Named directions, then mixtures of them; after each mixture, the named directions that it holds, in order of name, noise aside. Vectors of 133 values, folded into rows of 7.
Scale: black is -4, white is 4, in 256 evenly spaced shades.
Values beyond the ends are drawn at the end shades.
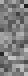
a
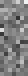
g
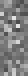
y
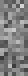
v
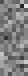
a, v.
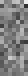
a, g.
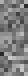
a.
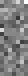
g.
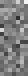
g.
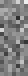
g.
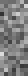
a, y.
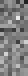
g, v.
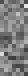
a.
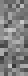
v.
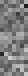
a.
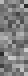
a.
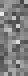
g, y.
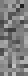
v.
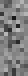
y.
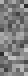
a.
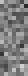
a, y.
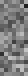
a.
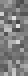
y.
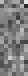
a, g.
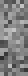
v.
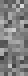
v.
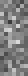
v, y.
